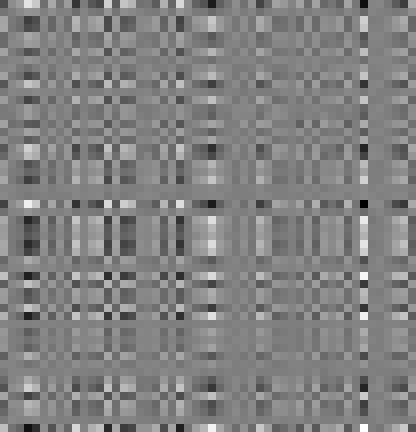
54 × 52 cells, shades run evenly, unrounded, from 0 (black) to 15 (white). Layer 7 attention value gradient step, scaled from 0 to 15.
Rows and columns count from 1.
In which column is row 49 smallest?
46
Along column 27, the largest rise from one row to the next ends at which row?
40
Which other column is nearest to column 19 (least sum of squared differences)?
45
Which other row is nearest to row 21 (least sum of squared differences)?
29
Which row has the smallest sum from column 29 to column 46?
26
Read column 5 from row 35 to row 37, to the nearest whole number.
4 10 6
